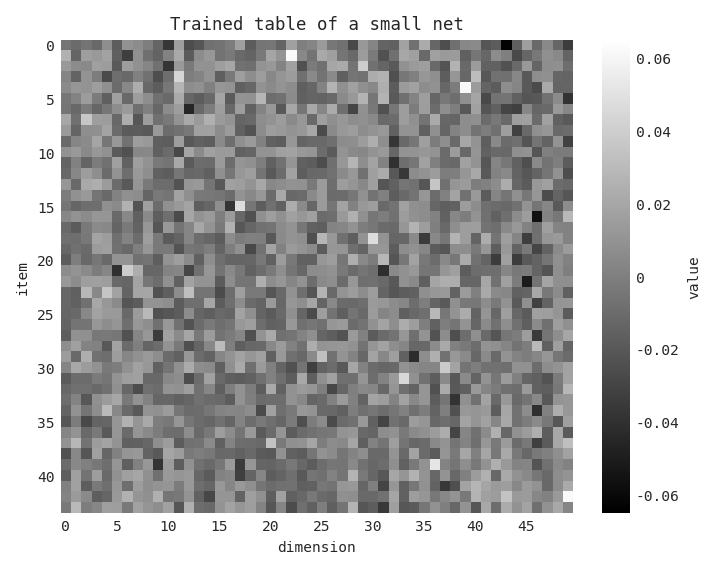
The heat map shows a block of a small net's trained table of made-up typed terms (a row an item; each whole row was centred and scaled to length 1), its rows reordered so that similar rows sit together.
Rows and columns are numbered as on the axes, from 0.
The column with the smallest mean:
9
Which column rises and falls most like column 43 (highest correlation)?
41
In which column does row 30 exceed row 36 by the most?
38
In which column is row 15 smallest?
16
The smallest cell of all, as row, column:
0, 43
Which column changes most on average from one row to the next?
46
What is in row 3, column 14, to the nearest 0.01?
0.01
